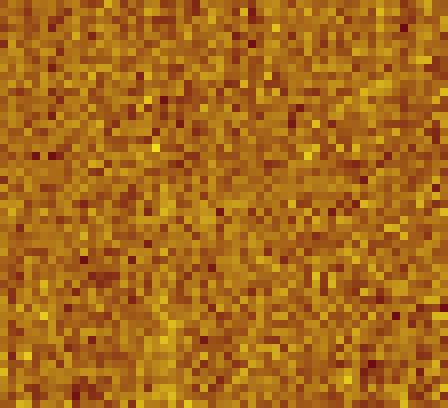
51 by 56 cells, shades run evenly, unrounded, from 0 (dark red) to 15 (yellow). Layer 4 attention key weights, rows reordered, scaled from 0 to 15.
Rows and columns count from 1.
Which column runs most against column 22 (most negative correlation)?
10
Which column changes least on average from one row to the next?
41
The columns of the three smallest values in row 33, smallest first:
11, 17, 36
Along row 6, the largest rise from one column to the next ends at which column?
2
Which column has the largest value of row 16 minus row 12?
40
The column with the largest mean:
21
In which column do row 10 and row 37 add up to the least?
32
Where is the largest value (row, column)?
19, 20
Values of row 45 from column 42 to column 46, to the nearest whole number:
4 10 7 10 5
